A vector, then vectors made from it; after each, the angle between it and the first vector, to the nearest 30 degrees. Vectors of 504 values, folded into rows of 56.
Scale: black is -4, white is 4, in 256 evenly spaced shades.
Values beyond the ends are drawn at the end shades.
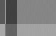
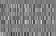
90 degrees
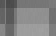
30 degrees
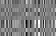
90 degrees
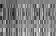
60 degrees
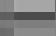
90 degrees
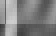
150 degrees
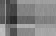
30 degrees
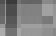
30 degrees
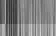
30 degrees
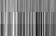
120 degrees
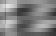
120 degrees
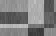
90 degrees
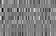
90 degrees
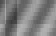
60 degrees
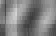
120 degrees
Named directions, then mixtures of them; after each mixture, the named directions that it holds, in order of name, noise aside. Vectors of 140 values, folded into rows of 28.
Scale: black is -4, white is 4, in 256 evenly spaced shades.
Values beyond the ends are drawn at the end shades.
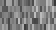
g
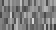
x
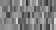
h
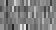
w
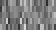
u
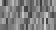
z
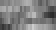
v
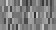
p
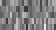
x, z.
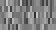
p.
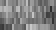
v, w.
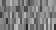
g, x, z.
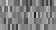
p.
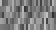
z.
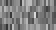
p, v, x.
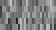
g, h, u.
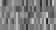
h, z.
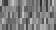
u, z.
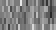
h, p, v.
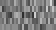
g, h, p.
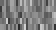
u.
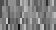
u.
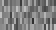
x.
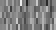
h, p.
